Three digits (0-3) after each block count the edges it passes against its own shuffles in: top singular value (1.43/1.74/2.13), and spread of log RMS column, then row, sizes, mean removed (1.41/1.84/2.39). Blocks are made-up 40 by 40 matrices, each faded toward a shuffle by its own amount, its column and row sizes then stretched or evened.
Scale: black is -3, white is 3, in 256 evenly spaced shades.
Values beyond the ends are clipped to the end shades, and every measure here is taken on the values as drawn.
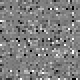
0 1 3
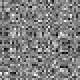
2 0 2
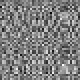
3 1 2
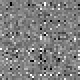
0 2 2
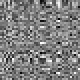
3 2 3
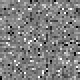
0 0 0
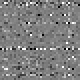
2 1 3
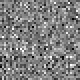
2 0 1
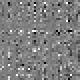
0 3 2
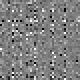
2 3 2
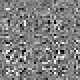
2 2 3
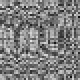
3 1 1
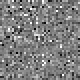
1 1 2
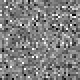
1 1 1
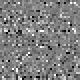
1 0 2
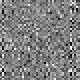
3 2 0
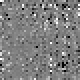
1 3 2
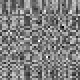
3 0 0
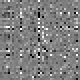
2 3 2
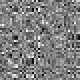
3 2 0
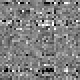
2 1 3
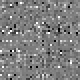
0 1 3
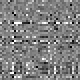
3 1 3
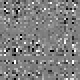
2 3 3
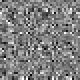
2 1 2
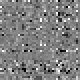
1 2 3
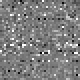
0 0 2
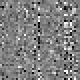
2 3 1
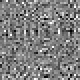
2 0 1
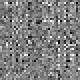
2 2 2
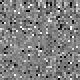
1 1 1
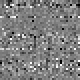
0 1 3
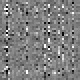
1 3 1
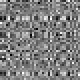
3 1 3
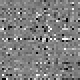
1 2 3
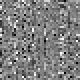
1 3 0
